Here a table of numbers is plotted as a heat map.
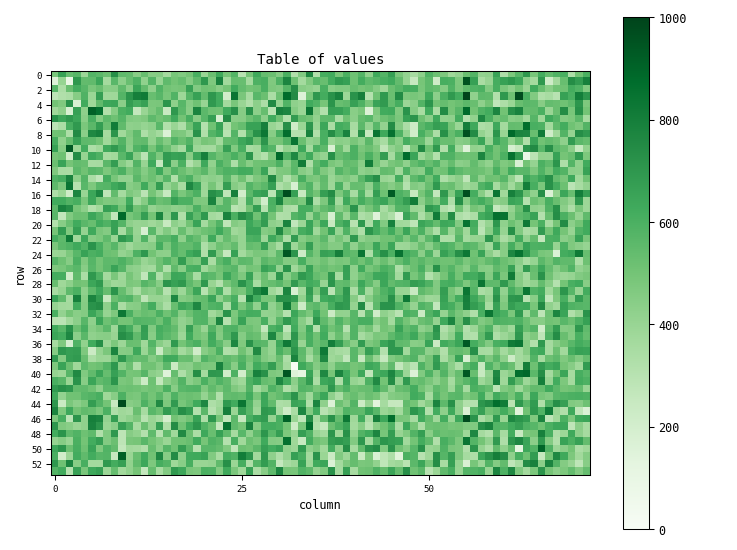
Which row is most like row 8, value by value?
46
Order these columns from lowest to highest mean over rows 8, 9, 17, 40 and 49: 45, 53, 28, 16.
53, 16, 28, 45
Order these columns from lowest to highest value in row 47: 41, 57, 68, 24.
41, 24, 68, 57
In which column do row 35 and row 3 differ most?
55
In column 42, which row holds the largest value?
12
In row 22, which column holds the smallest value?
65
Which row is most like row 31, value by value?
49
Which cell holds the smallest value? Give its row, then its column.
39, 32
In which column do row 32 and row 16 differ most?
31
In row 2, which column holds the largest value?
32
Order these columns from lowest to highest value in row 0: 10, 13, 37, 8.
13, 10, 37, 8
